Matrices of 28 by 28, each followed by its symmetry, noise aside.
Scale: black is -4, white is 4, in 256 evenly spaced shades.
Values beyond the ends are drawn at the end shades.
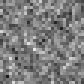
symmetric across the other diagonal.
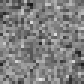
symmetric across the other diagonal.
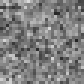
antisymmetric.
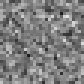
antisymmetric.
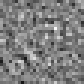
symmetric across the other diagonal.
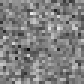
antisymmetric.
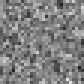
antisymmetric.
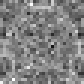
mirrored left to right.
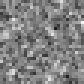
symmetric across the other diagonal.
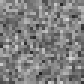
no symmetry.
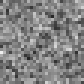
symmetric across the other diagonal.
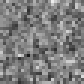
no symmetry.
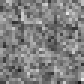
antisymmetric.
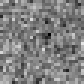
no symmetry.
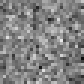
no symmetry.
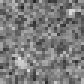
symmetric across the other diagonal.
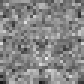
mirrored left to right.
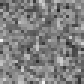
symmetric across the other diagonal.
